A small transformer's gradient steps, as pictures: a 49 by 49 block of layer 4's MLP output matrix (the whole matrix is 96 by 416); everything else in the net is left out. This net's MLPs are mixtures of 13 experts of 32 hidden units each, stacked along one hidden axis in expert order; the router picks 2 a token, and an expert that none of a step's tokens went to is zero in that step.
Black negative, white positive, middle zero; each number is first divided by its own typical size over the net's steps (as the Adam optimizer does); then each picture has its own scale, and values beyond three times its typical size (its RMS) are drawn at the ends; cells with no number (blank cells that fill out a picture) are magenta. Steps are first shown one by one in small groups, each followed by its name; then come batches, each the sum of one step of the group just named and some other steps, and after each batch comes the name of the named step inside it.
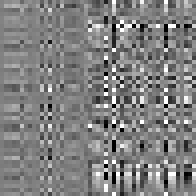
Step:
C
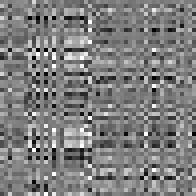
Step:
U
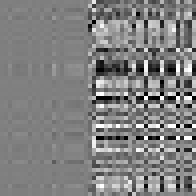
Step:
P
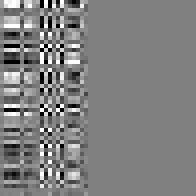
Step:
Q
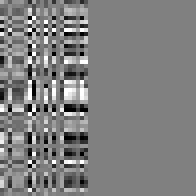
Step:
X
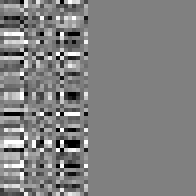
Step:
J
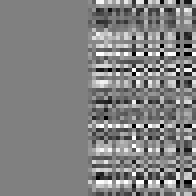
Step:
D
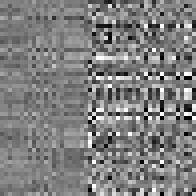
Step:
U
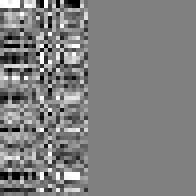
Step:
Q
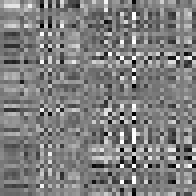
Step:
Q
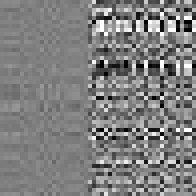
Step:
P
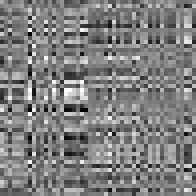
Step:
X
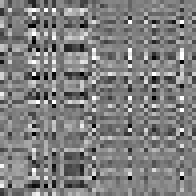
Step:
U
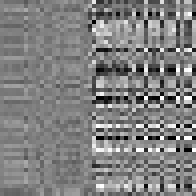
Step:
P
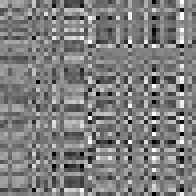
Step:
U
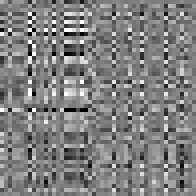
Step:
X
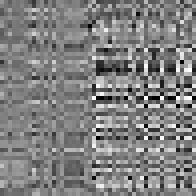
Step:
P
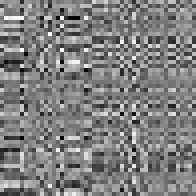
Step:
Q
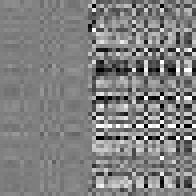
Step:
P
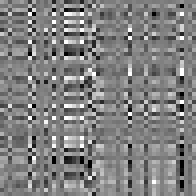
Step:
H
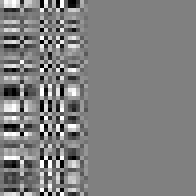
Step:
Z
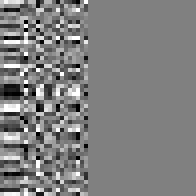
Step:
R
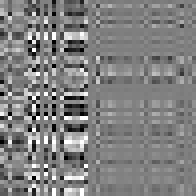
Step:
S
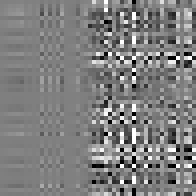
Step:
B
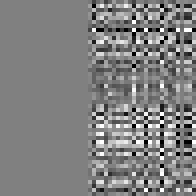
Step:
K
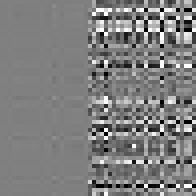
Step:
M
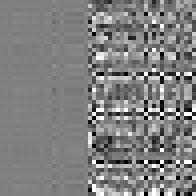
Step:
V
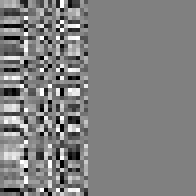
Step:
Z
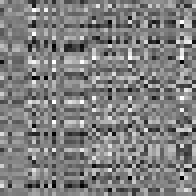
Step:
B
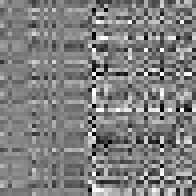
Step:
V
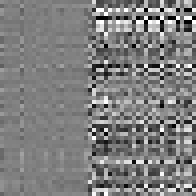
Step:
M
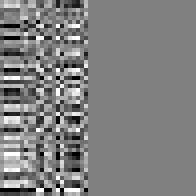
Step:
R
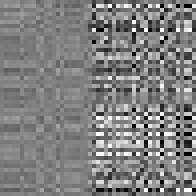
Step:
K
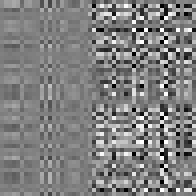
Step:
K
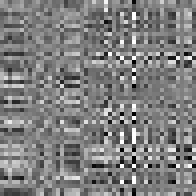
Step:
B
